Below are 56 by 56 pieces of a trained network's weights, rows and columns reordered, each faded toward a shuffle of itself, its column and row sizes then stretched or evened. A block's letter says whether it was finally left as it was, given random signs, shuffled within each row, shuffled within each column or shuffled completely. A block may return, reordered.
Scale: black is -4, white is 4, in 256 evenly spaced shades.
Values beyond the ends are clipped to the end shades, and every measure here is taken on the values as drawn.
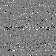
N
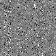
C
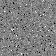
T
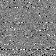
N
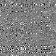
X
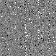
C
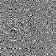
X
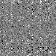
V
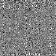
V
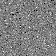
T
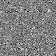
N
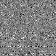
N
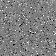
T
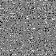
V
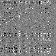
X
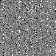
C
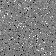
T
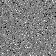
T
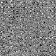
X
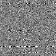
V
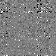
V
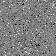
T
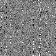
C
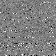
N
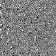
C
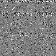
V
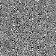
C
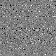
N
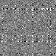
X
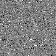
N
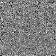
V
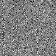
C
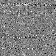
N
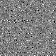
N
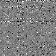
V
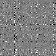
X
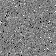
T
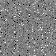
C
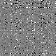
V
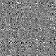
X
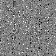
C
